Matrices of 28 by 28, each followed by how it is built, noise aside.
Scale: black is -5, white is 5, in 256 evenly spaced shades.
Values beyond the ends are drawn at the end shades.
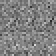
repeating columns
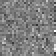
uneven columns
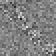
banded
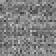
blocks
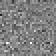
uneven rows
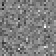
uneven columns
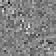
banded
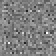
uneven rows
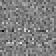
uneven rows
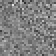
upper triangular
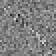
banded
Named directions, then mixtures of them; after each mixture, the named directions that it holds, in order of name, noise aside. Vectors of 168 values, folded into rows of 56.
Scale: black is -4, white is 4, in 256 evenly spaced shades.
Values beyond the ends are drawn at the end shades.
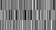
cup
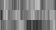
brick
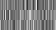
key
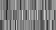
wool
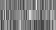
brick, key, wool.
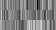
brick, key, wool.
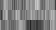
brick.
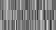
wool.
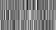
key.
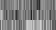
brick, cup.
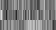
brick, cup, wool.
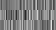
cup, key, wool.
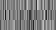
key.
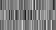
cup.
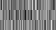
cup.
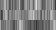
brick, key.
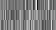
cup, key.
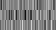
cup.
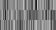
brick, cup, key.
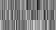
brick, key, wool.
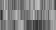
brick.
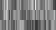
brick, cup, wool.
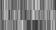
brick, cup.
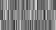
brick, key, wool.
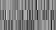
cup, key, wool.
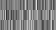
cup, key, wool.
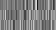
cup, key.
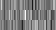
brick, cup.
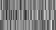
cup, wool.
